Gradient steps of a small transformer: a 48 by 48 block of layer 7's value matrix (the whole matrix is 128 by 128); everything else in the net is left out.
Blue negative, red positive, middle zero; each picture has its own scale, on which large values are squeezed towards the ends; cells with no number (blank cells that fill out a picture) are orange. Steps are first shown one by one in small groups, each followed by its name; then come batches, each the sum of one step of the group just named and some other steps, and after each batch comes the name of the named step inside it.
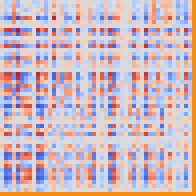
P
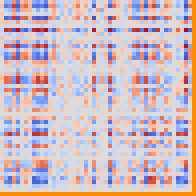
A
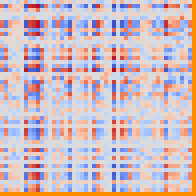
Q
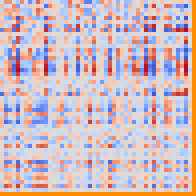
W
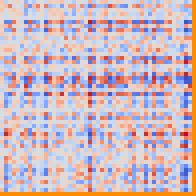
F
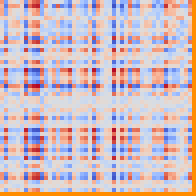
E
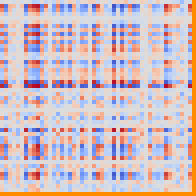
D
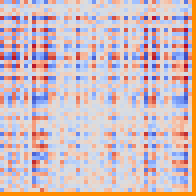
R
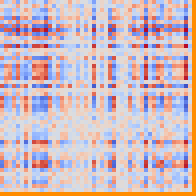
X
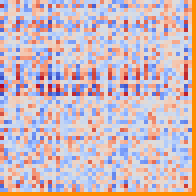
W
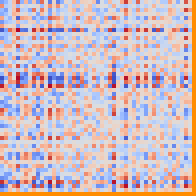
P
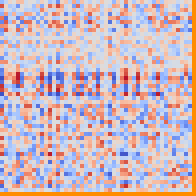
P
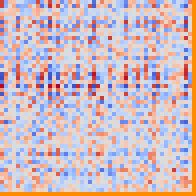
W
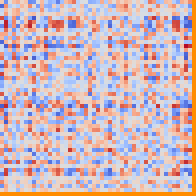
R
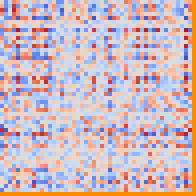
A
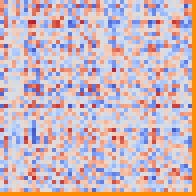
E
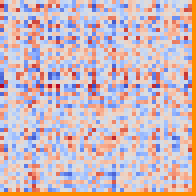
Q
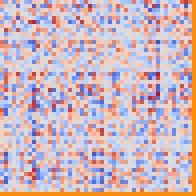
P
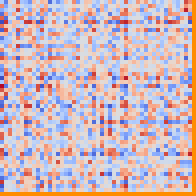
P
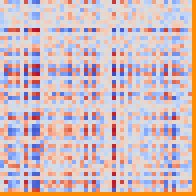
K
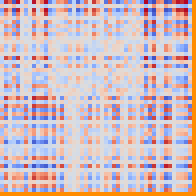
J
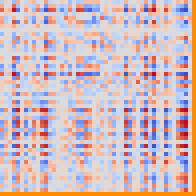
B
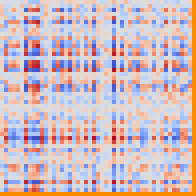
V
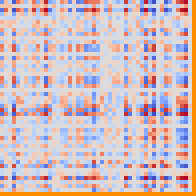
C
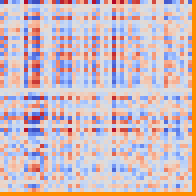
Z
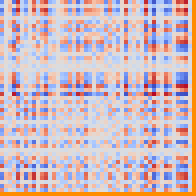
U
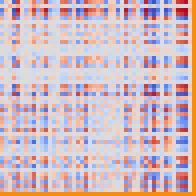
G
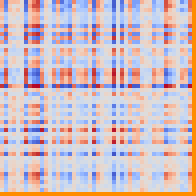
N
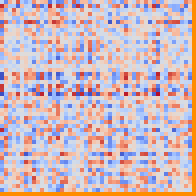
B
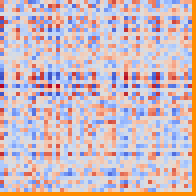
Z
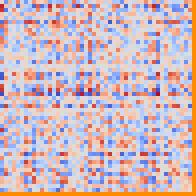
B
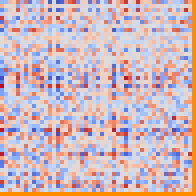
K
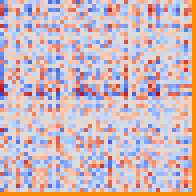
B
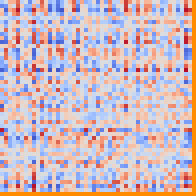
V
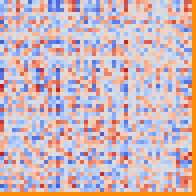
V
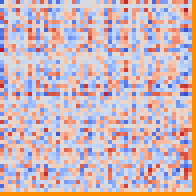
U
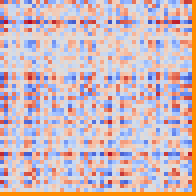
G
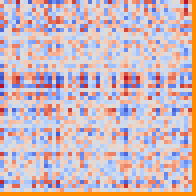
J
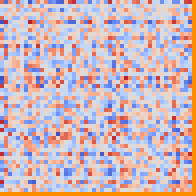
V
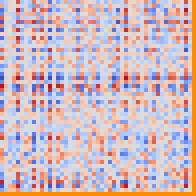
G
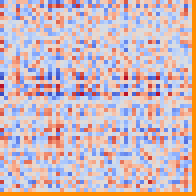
V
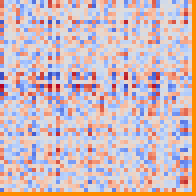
K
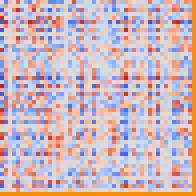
N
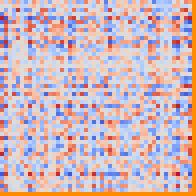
U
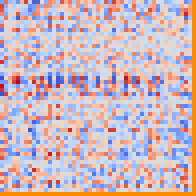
Z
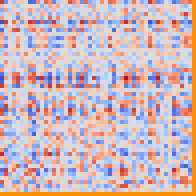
K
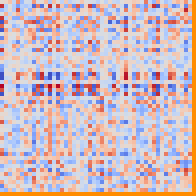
J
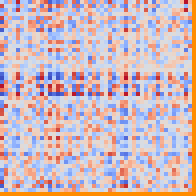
J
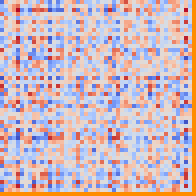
V
